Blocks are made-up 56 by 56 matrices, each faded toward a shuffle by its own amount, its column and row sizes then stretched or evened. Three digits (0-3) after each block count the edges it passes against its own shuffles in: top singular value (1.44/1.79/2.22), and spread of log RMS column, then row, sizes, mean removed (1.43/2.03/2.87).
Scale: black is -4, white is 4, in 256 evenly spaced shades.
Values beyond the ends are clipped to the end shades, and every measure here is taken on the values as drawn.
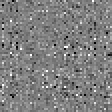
0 2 1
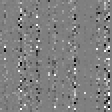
1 3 0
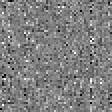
1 2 0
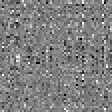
2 2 0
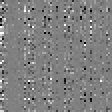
0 3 1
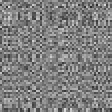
3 2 2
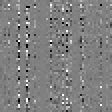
1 3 1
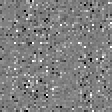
0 1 1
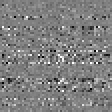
1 1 3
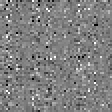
0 2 1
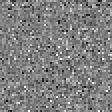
0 0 1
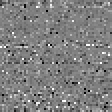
1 0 2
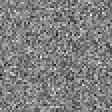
0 0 0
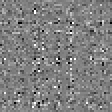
0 2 2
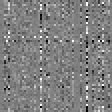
1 3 1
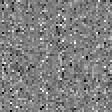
0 2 0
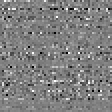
0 1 3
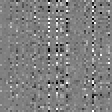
3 3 1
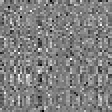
3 2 0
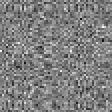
3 1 0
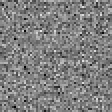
1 1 1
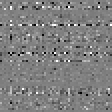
2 1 3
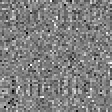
2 0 0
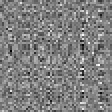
3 2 0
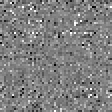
0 1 2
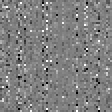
0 3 0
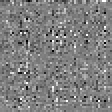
1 2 2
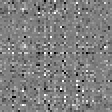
2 2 2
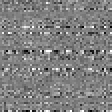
3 1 3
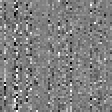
2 3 0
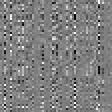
3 3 0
